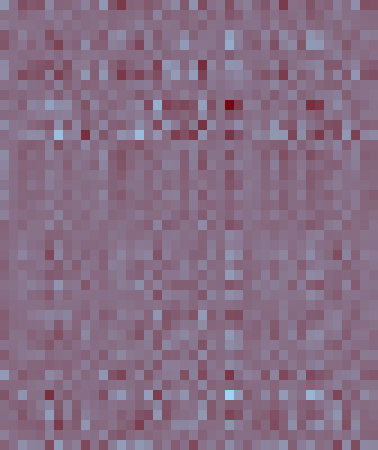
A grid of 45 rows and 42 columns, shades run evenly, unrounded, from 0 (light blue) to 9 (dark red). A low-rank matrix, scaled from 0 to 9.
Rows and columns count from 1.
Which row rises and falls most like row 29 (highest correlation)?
14
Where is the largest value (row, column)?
11, 26
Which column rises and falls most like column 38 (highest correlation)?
6
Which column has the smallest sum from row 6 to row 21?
1
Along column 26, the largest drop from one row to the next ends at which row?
40
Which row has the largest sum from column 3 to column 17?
8
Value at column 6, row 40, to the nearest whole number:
7
